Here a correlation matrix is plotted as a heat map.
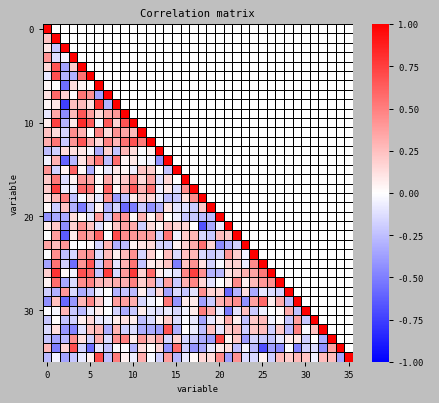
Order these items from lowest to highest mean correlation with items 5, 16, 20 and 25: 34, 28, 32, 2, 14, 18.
34, 2, 28, 18, 32, 14
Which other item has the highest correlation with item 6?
8
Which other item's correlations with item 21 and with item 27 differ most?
18
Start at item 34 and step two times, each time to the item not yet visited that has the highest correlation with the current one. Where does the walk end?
15
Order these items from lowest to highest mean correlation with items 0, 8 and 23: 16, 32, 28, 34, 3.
28, 32, 34, 16, 3
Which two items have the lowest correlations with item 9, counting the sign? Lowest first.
19, 2
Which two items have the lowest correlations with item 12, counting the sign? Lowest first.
19, 32
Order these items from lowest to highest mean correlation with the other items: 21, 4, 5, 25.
21, 25, 5, 4
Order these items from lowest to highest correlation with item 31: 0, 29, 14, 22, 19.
0, 19, 22, 14, 29
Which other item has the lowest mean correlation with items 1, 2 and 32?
33
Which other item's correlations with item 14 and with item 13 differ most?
32
